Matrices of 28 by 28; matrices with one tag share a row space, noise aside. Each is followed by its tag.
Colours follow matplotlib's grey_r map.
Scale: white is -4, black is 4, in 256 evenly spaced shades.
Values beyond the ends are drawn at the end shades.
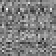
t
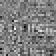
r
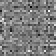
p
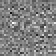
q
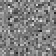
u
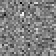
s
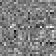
r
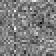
r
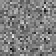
q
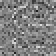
r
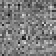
t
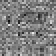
t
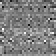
p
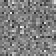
q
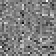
s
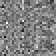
s
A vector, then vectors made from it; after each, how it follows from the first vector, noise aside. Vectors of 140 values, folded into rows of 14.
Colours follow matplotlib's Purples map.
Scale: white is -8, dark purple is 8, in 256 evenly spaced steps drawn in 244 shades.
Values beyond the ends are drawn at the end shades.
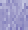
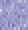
wrapped around, partly zeroed.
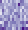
reversed, negated, scaled up.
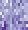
reversed, negated, scaled up.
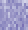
copied.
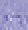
wrapped around, negated, partly zeroed.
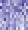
negated, scaled up.
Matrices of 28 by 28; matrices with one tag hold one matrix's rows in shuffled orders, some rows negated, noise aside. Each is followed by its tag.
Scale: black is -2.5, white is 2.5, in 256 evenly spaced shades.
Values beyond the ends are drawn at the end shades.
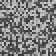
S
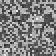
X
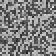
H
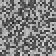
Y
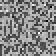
S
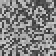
X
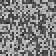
S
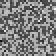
H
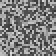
Y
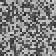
Y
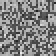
S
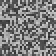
S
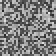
H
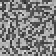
X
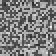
S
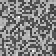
Y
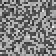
Y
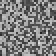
Y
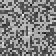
H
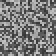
S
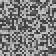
S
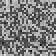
S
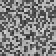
Y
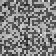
H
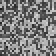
S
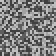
X
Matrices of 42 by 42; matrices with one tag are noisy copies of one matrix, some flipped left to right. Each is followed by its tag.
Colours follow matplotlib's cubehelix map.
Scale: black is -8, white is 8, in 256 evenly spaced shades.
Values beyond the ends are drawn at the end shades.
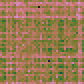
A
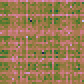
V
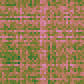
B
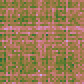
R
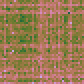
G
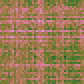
B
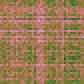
B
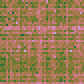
R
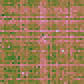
B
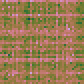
V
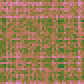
A
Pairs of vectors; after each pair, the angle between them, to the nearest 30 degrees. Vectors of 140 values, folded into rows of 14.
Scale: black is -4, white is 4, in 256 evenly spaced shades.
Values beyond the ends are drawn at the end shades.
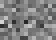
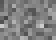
150 degrees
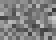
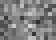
120 degrees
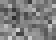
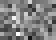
150 degrees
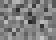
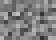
120 degrees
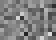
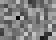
150 degrees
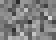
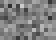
120 degrees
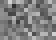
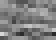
120 degrees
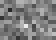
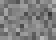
90 degrees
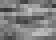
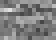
150 degrees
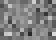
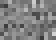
60 degrees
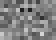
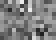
120 degrees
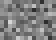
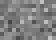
150 degrees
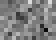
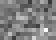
150 degrees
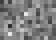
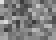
90 degrees
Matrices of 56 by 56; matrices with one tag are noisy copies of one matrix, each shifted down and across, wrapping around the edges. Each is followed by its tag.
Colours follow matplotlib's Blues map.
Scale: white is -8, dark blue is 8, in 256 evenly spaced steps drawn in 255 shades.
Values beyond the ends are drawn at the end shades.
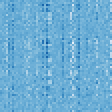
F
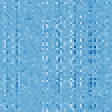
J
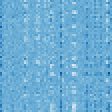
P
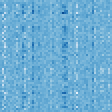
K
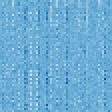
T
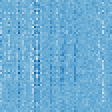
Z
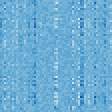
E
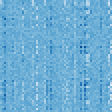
F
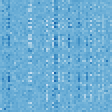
E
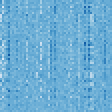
F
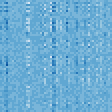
E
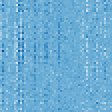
Z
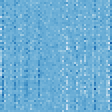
Z
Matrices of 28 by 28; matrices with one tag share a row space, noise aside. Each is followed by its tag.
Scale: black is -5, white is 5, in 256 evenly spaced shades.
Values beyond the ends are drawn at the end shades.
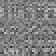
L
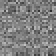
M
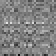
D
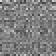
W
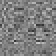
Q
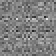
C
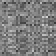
M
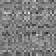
C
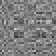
Q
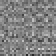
L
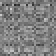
D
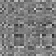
Q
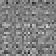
C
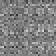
L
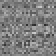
C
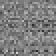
L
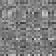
M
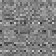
W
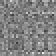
L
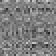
C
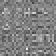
C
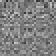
D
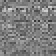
M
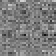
M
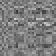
Q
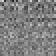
L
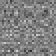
D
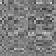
Q
